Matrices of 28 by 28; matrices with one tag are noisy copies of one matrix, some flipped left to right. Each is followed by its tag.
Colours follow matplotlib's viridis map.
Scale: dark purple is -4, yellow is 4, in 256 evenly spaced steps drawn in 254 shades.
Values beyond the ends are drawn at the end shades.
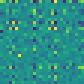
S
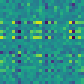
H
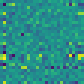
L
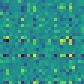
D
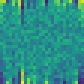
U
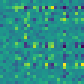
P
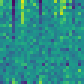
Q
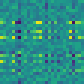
H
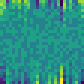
U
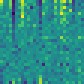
Q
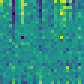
Q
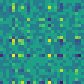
D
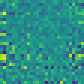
L
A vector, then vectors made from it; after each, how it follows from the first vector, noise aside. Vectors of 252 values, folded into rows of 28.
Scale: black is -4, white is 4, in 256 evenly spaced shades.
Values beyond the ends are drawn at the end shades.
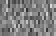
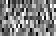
scaled up.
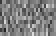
reversed, negated.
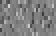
reversed, negated, partly zeroed.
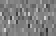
reversed, partly zeroed.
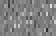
partly zeroed.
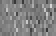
partly zeroed.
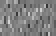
reversed, partly zeroed.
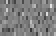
partly zeroed.
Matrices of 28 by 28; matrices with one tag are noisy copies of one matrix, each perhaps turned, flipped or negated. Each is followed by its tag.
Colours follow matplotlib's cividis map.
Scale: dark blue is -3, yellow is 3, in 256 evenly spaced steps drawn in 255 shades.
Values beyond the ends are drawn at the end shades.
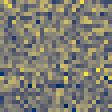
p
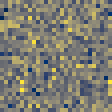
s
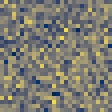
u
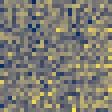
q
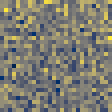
q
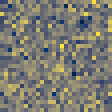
s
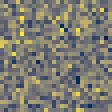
u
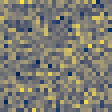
s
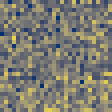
q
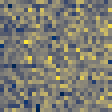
q
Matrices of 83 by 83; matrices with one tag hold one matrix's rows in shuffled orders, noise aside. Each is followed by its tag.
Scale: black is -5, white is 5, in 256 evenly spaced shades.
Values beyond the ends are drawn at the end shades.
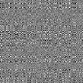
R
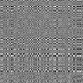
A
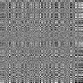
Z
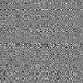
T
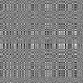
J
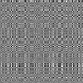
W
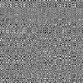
R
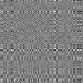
A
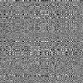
T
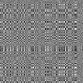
J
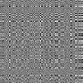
Z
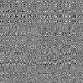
R
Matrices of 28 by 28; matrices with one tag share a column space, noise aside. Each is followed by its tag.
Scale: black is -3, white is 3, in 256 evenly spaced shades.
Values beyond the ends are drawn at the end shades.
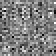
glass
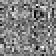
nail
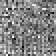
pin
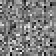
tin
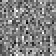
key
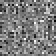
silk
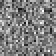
key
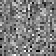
glass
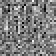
silk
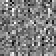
key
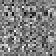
nail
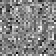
silk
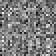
pin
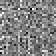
pin
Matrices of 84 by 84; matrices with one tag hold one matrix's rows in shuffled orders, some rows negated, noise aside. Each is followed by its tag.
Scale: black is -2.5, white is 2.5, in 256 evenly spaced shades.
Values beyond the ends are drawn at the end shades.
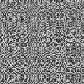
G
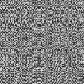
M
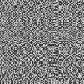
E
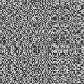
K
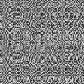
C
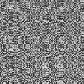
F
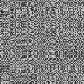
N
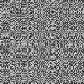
N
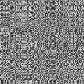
N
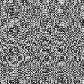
F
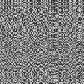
E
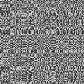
N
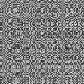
C
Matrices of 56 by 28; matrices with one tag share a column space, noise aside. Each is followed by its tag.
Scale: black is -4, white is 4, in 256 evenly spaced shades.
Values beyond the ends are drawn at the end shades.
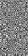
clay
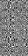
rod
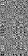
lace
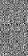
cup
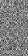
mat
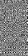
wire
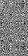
mat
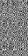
mat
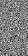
clay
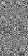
lace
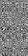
clay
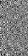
lace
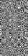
rod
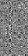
rod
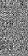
mat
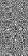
clay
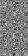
clay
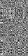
wire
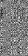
wire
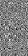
clay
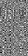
wire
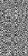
wire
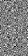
rod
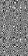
rod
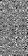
rod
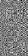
wire
